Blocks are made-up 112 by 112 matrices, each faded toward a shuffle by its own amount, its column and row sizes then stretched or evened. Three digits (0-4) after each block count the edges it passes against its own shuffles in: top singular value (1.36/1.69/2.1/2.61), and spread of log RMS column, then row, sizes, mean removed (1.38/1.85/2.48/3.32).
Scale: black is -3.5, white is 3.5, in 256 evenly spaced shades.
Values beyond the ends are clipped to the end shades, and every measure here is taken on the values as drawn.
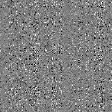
0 4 2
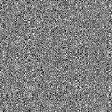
3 3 1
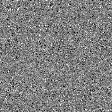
0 1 1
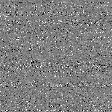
1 0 3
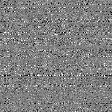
3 1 4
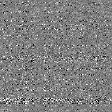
1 2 4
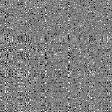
4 3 2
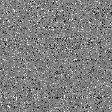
2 0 2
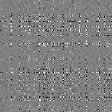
4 4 4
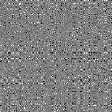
4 2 3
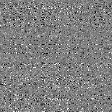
2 2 4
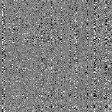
3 4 2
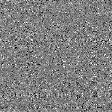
2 1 2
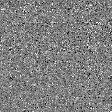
0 1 2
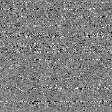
1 0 4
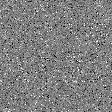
0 0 1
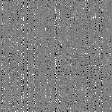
2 4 2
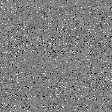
0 1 3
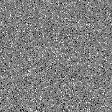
2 1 0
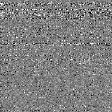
2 1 4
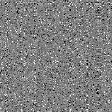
3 2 0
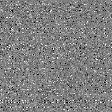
2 1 3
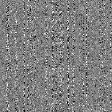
2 4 0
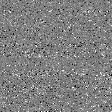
0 0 3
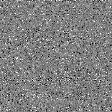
2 0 2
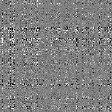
2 4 4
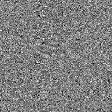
2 1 2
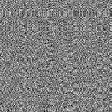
4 1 1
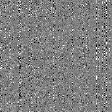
1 4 2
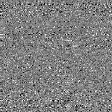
3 0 3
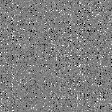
0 3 2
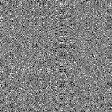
3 2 0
